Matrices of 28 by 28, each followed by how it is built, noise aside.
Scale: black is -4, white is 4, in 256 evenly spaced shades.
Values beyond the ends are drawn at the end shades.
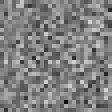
noise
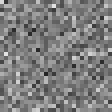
Hankel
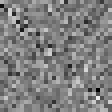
banded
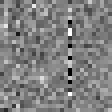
uneven columns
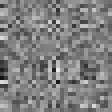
low rank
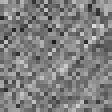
Hankel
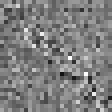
banded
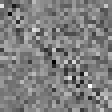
banded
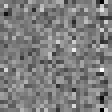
uneven columns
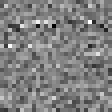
uneven rows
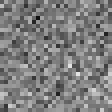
Hankel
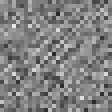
Hankel
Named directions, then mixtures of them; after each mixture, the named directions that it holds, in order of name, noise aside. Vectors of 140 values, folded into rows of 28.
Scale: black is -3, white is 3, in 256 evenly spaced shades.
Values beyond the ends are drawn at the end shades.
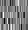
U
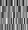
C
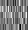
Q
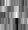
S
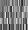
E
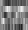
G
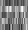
C, G.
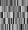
C, Q, U.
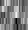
S.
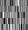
U.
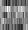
G.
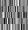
Q, U.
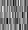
C, E, Q.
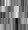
S.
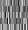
E.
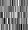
E, S, U.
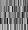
E.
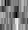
S.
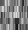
Q, S.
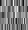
C, S.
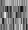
E, G.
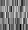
E, Q, S.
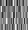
C.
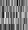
C, E, U.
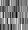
S, U.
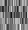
Q, S.
